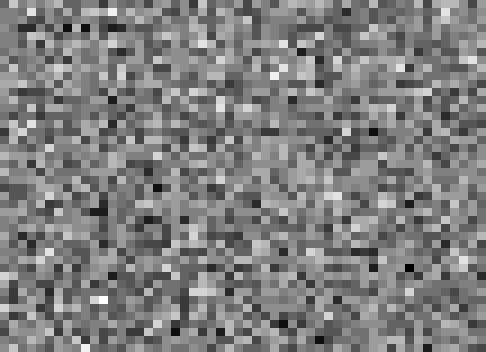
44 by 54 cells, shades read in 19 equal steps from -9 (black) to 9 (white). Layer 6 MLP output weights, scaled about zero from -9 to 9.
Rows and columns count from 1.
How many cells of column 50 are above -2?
25
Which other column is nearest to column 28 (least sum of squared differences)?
9
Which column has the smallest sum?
21
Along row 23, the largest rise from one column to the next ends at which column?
14
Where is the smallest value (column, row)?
46, 34
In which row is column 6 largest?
32
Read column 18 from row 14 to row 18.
0 3 4 0 4
